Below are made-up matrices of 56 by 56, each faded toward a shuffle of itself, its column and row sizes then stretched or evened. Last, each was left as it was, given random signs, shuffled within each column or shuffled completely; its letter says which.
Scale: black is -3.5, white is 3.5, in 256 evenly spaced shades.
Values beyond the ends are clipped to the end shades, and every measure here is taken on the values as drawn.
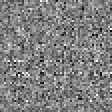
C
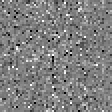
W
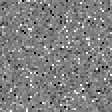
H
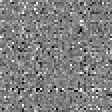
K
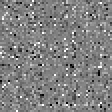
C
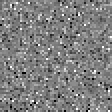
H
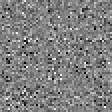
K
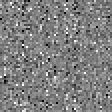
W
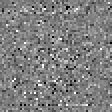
C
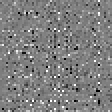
K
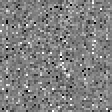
W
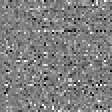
K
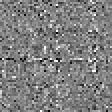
K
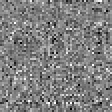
K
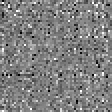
K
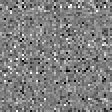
K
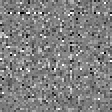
C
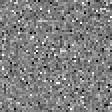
H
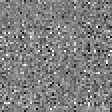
C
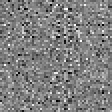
K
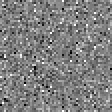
W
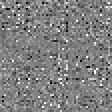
C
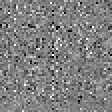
K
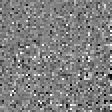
C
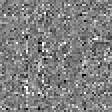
C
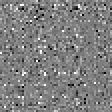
K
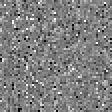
W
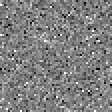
H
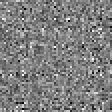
C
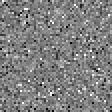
H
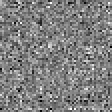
K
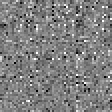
K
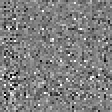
C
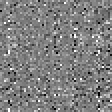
K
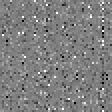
W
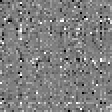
K
